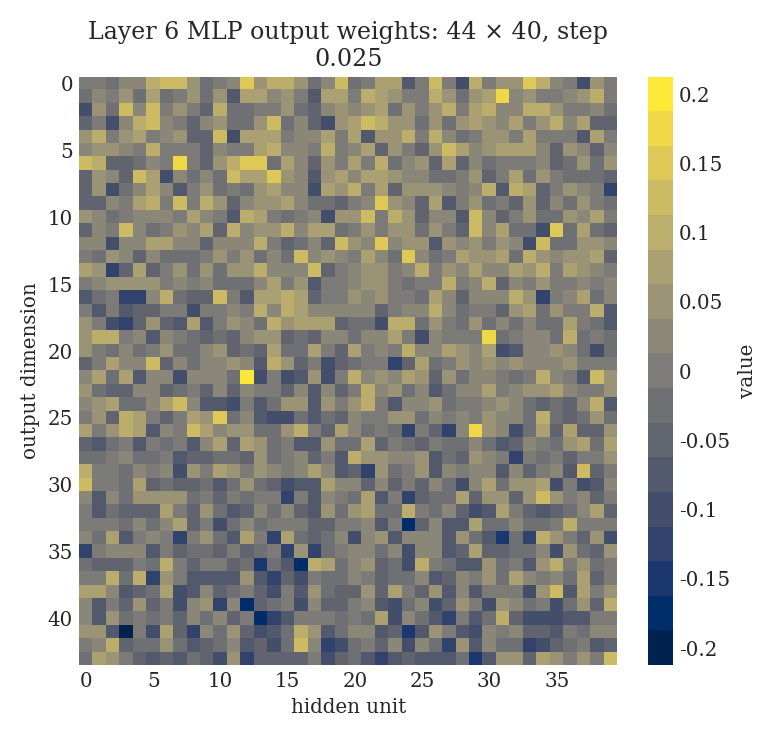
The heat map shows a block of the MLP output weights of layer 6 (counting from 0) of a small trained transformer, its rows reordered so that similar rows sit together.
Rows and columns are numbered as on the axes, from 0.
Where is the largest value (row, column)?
22, 12
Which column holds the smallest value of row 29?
21
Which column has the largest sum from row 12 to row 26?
30
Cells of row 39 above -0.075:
30
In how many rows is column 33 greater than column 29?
16
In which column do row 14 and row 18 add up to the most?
17
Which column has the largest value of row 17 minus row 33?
24
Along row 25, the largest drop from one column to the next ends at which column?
11
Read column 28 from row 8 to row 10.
0 0 -0.075
